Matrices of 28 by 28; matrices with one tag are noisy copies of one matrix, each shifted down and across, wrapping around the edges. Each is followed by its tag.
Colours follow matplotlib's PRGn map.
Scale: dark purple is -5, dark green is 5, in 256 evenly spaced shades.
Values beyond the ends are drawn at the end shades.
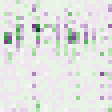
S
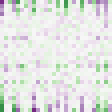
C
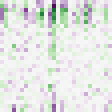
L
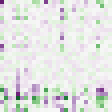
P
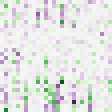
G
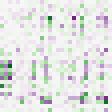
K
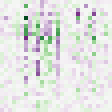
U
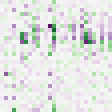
S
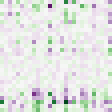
P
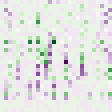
G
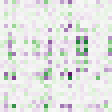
K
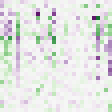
U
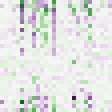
U
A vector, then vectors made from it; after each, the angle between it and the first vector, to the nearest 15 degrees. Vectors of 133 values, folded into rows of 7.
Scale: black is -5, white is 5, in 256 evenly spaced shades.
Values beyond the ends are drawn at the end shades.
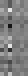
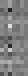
165 degrees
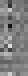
30 degrees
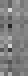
15 degrees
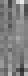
75 degrees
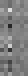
15 degrees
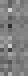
15 degrees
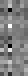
165 degrees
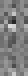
105 degrees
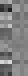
120 degrees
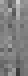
60 degrees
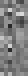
45 degrees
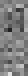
60 degrees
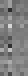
165 degrees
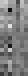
135 degrees
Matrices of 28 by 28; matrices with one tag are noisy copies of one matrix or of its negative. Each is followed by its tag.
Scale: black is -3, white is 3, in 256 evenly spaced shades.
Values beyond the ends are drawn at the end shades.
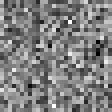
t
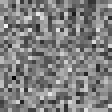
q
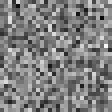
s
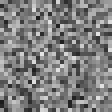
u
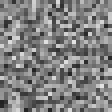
u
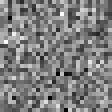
s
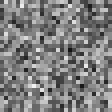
t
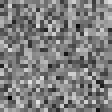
s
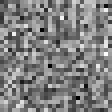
q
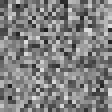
s
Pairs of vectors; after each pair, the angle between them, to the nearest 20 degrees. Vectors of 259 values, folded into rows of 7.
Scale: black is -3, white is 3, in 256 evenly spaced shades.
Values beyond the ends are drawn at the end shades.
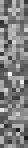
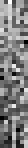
80 degrees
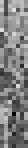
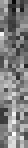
140 degrees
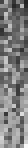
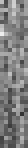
140 degrees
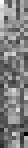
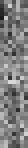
140 degrees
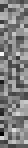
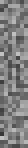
20 degrees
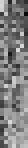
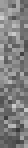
100 degrees
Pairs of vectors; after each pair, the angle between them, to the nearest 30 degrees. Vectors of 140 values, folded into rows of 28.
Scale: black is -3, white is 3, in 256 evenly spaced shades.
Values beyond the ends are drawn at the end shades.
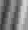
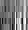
60 degrees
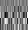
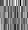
120 degrees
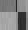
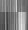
150 degrees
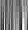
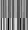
90 degrees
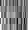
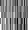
30 degrees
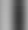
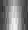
120 degrees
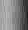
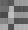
90 degrees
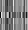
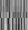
60 degrees
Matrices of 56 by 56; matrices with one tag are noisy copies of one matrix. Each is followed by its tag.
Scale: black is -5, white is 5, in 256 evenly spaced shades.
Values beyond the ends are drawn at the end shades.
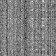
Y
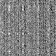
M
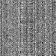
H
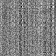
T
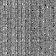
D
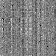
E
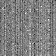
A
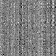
T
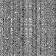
E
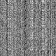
Y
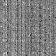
D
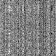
M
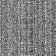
H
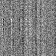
E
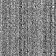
T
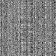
H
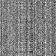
H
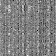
M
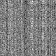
Y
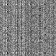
D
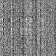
E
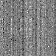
E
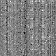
Y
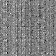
D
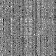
E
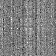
E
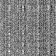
M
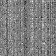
Y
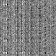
D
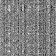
M
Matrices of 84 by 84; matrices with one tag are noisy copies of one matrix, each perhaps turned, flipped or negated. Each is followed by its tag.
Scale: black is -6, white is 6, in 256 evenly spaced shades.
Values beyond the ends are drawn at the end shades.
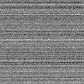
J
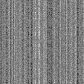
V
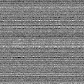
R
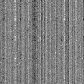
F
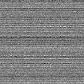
R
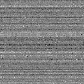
V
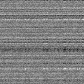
F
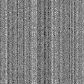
V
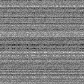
V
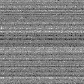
V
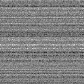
V
